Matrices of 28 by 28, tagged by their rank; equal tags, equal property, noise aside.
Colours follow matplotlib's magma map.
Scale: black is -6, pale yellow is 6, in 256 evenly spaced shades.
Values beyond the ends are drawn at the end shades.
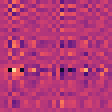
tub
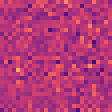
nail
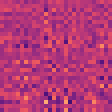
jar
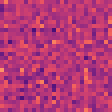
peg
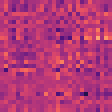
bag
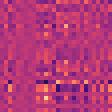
tub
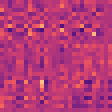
bag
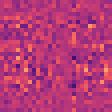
peg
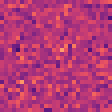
nail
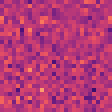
peg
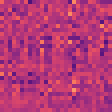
peg
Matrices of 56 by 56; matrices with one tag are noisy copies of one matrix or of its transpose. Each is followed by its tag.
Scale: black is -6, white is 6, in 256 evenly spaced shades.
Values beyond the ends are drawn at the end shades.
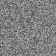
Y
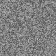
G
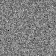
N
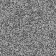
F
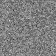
G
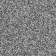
N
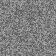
F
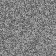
Y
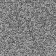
G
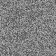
F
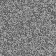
N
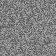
Y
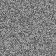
Y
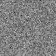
G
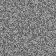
N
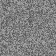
F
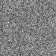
G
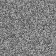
Y
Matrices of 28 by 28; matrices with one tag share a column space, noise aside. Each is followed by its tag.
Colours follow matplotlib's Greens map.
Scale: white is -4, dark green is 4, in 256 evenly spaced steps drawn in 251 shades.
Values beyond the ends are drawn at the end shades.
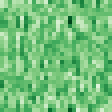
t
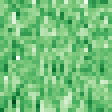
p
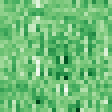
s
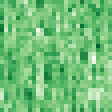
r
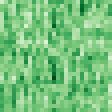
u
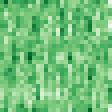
r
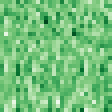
p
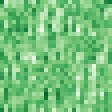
r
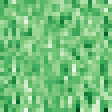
p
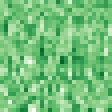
s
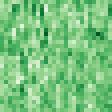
u
